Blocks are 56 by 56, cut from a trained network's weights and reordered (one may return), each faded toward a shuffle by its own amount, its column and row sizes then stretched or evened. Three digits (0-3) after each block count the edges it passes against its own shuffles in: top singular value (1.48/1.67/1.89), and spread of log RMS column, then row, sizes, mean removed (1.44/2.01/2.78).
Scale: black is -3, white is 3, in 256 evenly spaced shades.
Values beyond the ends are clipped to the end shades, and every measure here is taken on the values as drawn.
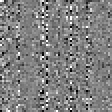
2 3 1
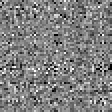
1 1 2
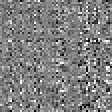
2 3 2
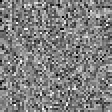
0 0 0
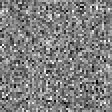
0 2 0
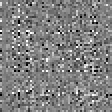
2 3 2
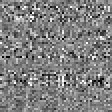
2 0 3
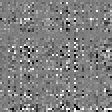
0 3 3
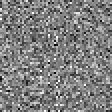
2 1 0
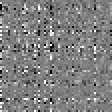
2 3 3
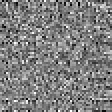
3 0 2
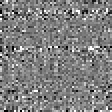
2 1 3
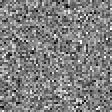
1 0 0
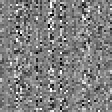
0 3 0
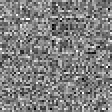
2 0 1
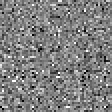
0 1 2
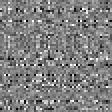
3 1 3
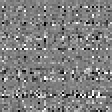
0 2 3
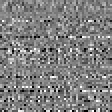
3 0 3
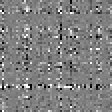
2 3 3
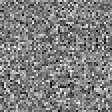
0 1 0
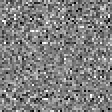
1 0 2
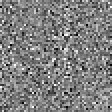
1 1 1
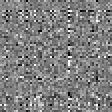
3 2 2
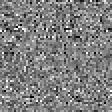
0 0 2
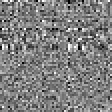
3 1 2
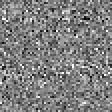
1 0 2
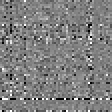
2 2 3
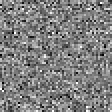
2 0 2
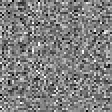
2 1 0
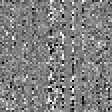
0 3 1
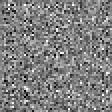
0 2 0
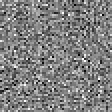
2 1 1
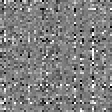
0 3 2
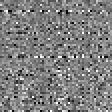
2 1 3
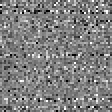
0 1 3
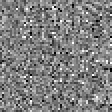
1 2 1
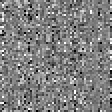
1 3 1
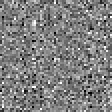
1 2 1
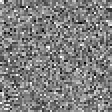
0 0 0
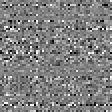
0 1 3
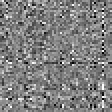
3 2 2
